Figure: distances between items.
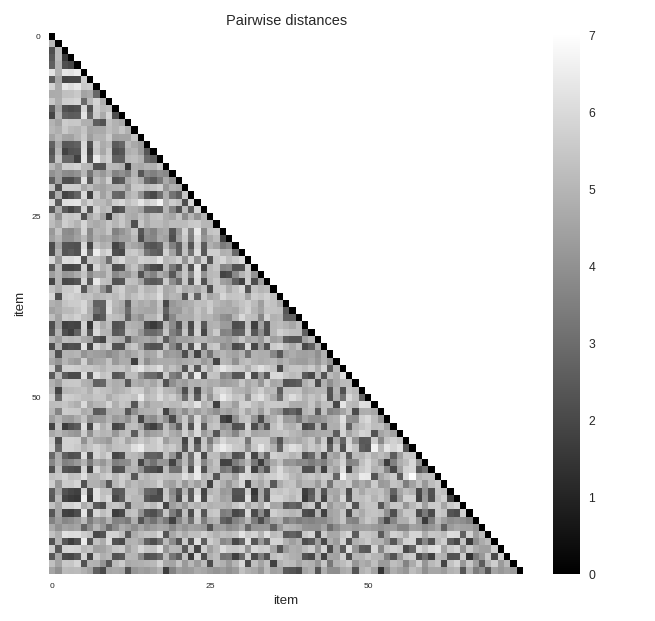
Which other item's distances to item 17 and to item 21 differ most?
23
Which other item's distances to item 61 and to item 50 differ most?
57
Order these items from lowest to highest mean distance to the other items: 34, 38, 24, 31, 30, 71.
24, 34, 30, 38, 71, 31
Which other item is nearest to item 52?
74
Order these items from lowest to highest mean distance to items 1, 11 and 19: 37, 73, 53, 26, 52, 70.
70, 53, 52, 37, 73, 26
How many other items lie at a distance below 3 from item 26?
5
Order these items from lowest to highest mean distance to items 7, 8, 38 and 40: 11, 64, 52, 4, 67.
52, 67, 11, 64, 4
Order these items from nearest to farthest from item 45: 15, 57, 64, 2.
15, 64, 2, 57
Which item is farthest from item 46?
61
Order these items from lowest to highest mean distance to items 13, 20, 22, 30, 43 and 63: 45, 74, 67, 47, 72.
72, 47, 67, 45, 74
